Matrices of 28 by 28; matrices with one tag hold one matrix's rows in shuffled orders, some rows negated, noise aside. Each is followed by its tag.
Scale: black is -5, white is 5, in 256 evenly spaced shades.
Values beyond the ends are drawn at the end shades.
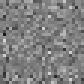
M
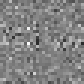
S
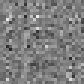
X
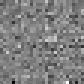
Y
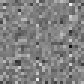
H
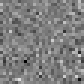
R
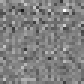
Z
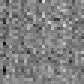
M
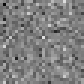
M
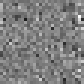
R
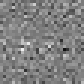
Z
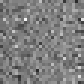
R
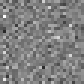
M
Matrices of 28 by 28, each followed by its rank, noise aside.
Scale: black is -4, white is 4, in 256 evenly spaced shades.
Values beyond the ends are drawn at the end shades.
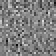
five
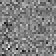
eight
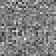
five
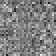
five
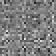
six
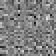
five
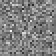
seven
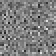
five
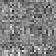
five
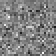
six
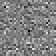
six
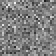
eight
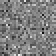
six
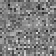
seven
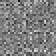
five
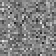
eight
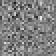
five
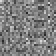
seven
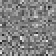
five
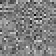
four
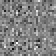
four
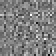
five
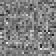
seven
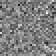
eight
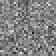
eight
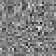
six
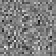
five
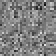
five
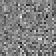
six
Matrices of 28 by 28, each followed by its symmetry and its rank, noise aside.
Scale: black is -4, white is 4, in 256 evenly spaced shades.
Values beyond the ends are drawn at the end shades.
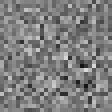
no symmetry, rank six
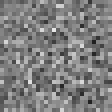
no symmetry, rank seven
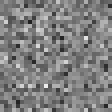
no symmetry, rank seven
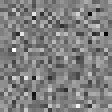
no symmetry, rank five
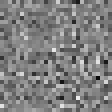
antisymmetric, rank six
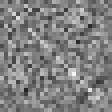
symmetric, rank six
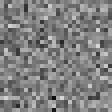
no symmetry, rank six
